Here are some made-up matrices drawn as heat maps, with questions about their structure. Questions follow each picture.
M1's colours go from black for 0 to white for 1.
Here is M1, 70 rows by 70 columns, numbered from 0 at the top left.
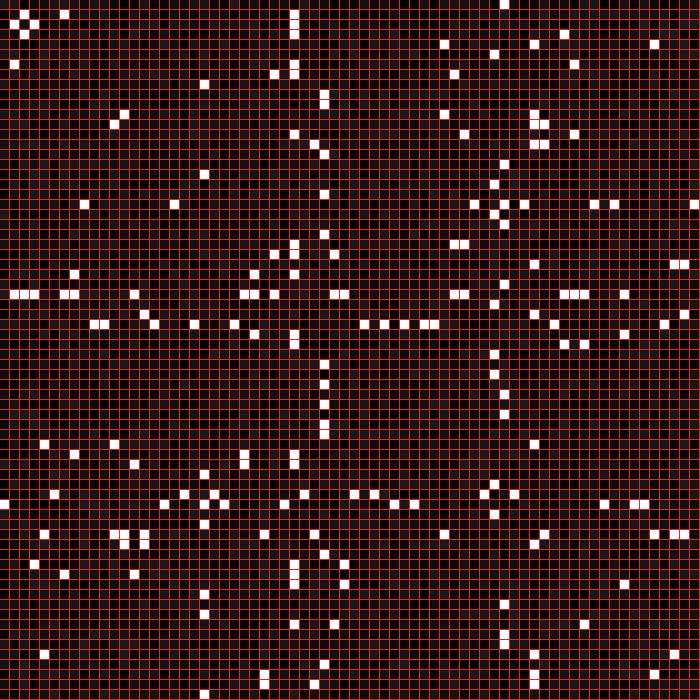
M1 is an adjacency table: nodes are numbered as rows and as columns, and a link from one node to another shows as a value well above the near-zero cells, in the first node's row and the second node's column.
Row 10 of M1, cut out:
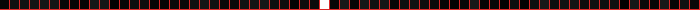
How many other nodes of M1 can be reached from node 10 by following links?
12
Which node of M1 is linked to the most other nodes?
node 29
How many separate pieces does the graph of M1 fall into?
5
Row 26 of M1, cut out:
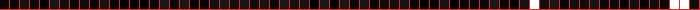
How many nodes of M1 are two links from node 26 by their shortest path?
8
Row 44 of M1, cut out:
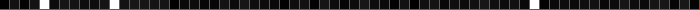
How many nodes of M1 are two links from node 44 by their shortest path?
8
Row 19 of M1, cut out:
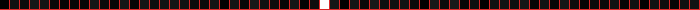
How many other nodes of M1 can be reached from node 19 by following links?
12
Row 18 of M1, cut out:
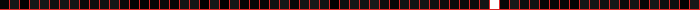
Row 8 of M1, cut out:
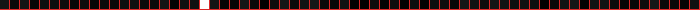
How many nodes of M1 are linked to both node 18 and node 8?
0
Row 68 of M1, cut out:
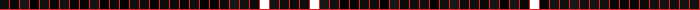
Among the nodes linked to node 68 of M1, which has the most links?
node 53
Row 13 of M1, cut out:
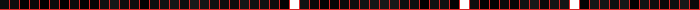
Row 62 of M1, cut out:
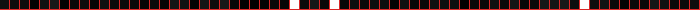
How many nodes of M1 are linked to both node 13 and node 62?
1
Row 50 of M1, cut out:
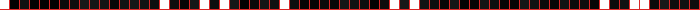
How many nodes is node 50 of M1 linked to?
10
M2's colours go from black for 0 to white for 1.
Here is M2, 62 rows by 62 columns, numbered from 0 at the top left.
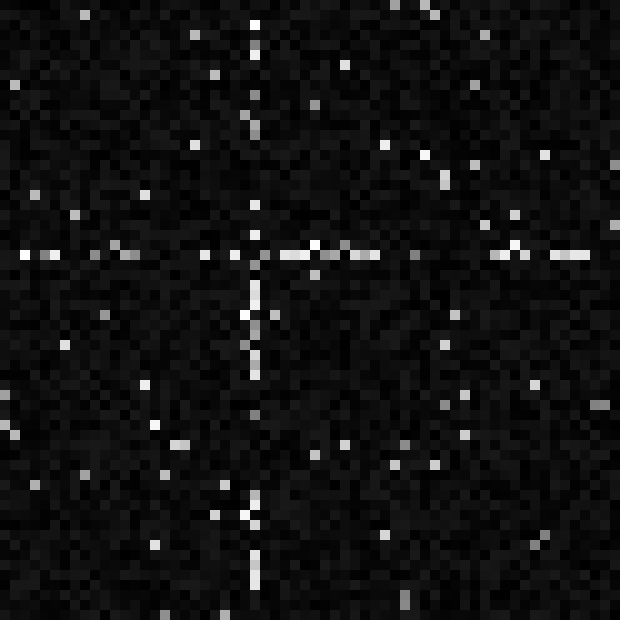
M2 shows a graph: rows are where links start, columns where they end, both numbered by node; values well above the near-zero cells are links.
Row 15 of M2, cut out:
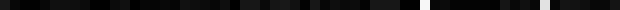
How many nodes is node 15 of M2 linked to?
2
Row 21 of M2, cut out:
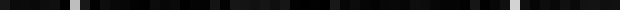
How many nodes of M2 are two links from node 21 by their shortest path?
1
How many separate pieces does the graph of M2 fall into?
3
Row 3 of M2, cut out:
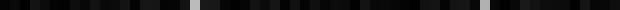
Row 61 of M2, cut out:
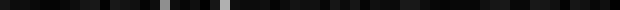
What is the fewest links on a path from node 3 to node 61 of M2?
3
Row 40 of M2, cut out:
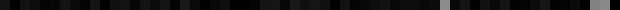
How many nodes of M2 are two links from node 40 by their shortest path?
3
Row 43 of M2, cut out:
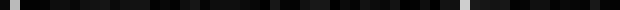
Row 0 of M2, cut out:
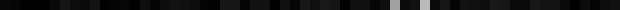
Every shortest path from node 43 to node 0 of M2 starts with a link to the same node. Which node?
node 46
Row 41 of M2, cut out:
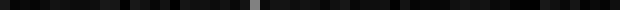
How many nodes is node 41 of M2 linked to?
1
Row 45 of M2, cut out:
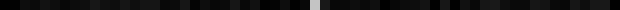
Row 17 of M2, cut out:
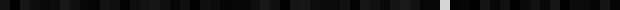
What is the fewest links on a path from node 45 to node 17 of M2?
5
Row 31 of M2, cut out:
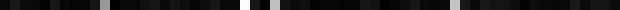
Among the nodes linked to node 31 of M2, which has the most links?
node 24
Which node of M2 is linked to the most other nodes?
node 25
